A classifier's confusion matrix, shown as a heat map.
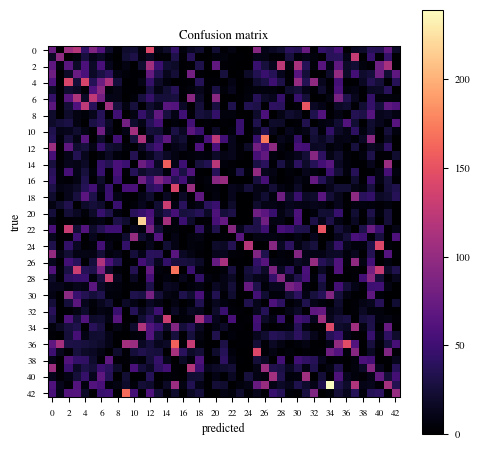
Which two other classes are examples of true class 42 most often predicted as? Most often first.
9, 32
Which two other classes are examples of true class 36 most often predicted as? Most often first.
15, 17
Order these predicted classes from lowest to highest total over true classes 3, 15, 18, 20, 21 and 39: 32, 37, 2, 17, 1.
1, 32, 2, 37, 17
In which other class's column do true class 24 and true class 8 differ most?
40
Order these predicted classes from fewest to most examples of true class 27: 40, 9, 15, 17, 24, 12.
9, 24, 17, 12, 40, 15
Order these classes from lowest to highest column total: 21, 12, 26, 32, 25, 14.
21, 32, 14, 26, 25, 12
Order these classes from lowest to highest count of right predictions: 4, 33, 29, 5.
5, 29, 33, 4
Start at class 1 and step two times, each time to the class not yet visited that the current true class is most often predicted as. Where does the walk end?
25
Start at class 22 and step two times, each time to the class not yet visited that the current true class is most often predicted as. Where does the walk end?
14
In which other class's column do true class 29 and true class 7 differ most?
31
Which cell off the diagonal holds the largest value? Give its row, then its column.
41, 34
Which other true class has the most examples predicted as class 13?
16
